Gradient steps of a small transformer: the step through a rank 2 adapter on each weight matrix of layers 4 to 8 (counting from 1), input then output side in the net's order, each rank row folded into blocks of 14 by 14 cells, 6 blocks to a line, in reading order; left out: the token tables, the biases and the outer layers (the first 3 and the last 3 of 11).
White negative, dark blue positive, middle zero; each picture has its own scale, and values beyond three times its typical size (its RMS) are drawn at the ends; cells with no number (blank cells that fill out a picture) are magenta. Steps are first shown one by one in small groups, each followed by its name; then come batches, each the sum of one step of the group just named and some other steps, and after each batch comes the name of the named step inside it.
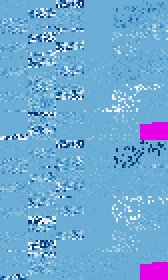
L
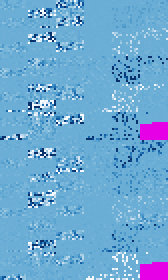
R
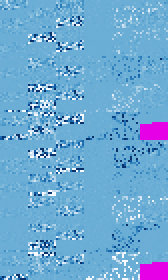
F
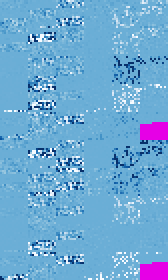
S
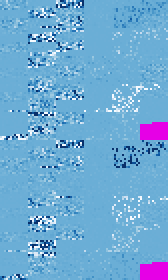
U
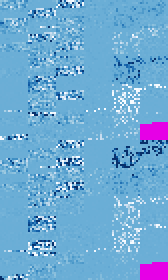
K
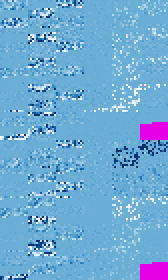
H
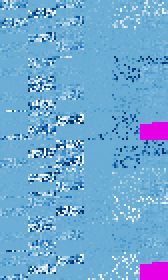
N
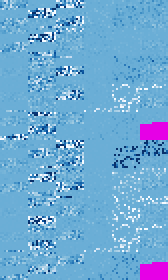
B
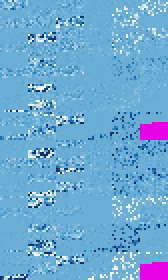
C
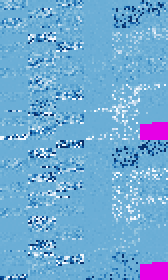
H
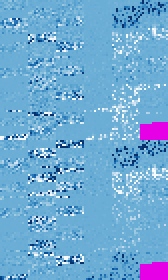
H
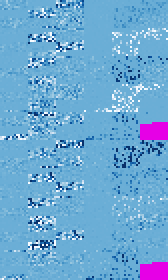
U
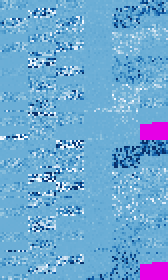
B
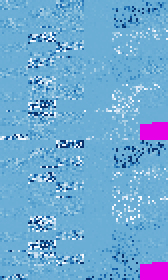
U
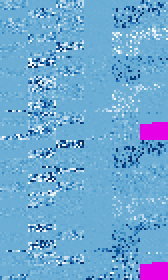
C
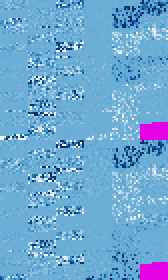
L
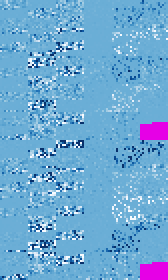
F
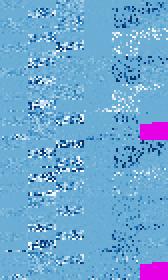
R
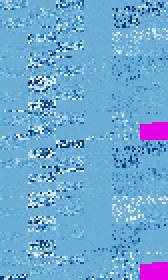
C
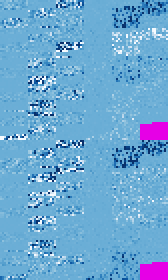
U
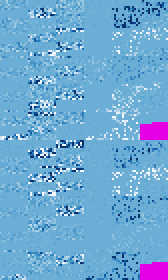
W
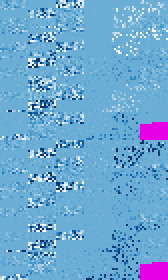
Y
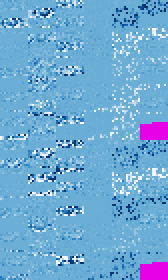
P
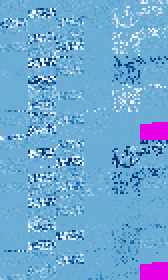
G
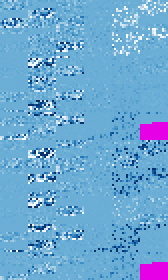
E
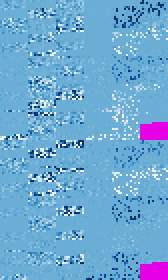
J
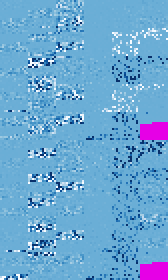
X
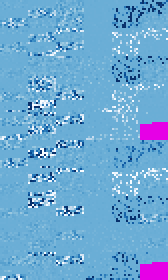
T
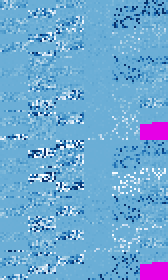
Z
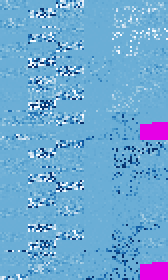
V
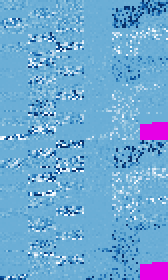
W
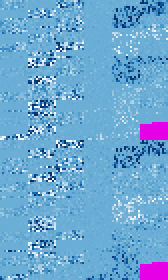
Y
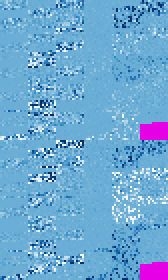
E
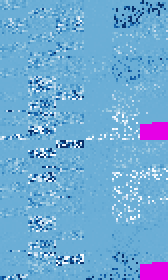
J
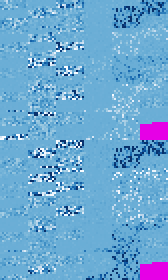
W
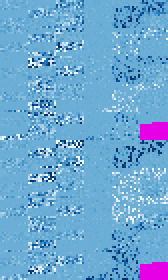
X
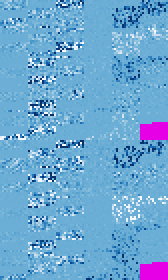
G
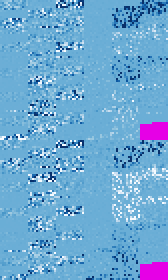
T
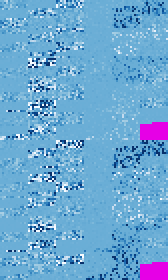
Y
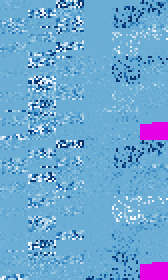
X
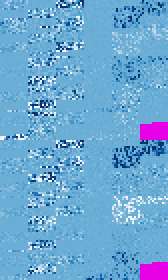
G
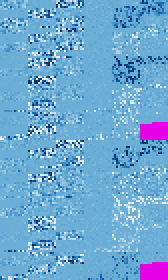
G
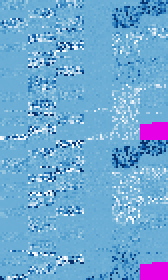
P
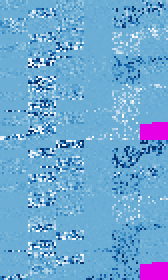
G
